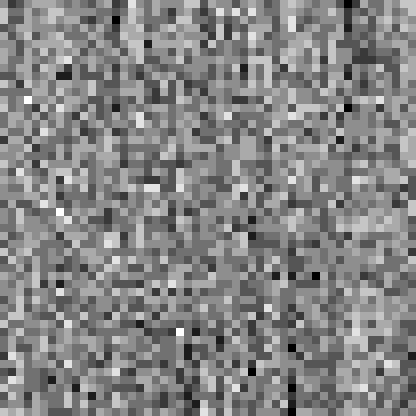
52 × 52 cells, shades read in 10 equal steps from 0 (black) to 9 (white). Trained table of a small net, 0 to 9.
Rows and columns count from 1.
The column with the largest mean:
3
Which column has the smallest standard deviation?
13
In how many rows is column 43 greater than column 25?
24
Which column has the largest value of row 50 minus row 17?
15
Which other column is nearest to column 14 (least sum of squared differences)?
10
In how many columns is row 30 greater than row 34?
21
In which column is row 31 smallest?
40
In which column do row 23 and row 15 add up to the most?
37
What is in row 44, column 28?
2
